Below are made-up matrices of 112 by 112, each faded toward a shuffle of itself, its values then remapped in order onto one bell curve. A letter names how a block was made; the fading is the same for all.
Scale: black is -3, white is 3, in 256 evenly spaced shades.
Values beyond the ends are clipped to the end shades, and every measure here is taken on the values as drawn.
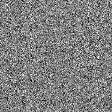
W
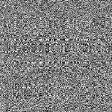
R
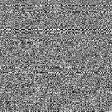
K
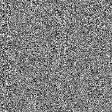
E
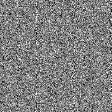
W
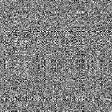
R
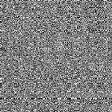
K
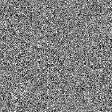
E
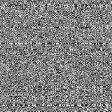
K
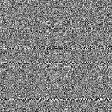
K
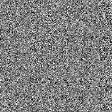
E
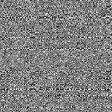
K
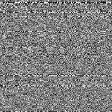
K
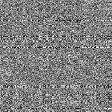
K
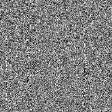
W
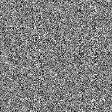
E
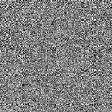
R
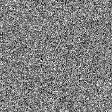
W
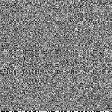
K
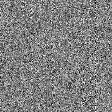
W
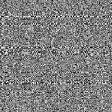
K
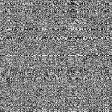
K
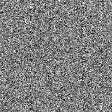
W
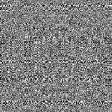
K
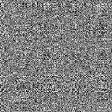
R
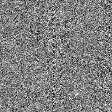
W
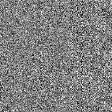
E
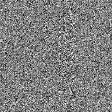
W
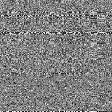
K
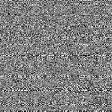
K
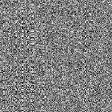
R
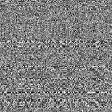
K
